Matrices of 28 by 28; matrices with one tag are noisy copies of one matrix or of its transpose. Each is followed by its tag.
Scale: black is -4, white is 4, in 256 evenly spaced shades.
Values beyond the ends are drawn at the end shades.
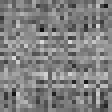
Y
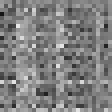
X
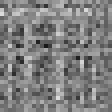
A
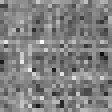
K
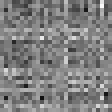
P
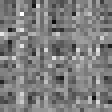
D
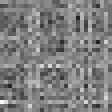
P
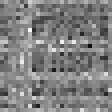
K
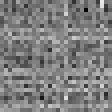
P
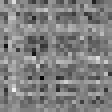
A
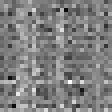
X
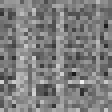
X
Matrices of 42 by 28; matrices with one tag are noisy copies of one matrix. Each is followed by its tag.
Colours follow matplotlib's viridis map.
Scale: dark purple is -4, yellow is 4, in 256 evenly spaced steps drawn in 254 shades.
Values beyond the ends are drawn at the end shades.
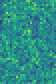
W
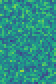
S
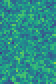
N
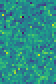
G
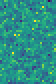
S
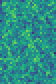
W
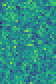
W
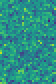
S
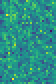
W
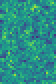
W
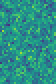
N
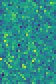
W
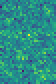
G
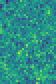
G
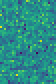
S
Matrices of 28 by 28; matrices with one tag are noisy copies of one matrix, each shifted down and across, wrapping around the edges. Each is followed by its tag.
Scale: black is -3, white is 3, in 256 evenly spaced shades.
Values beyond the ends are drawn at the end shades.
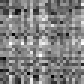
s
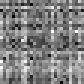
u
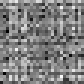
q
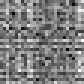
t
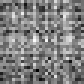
s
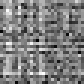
t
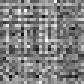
q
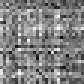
u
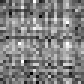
s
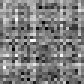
u
